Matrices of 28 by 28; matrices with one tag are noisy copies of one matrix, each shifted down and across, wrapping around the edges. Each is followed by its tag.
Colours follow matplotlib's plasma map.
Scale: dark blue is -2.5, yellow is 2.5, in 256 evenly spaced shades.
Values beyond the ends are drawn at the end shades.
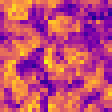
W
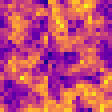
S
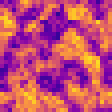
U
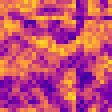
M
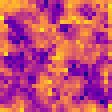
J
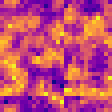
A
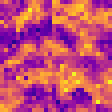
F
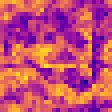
M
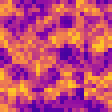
F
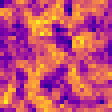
W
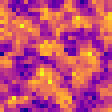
U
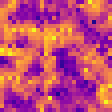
J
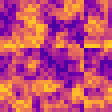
A
